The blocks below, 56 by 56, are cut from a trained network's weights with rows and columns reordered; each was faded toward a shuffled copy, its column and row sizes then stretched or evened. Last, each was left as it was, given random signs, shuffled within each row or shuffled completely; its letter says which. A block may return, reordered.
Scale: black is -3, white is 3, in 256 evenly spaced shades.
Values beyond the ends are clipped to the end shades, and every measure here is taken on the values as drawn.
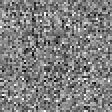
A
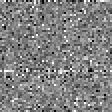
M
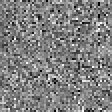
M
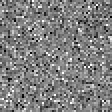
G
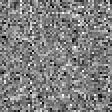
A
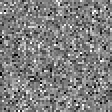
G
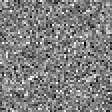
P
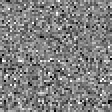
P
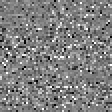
P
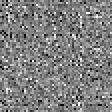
A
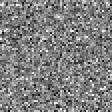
P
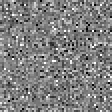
A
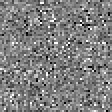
M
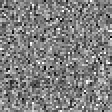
G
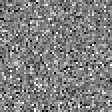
P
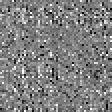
A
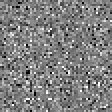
A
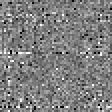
M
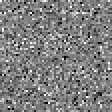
P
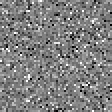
G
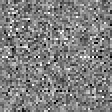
M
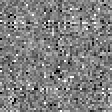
A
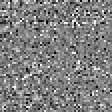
A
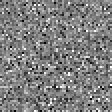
P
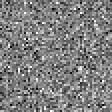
M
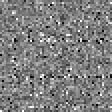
M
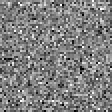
P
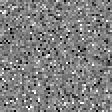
G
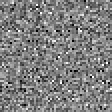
P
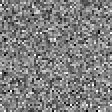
P
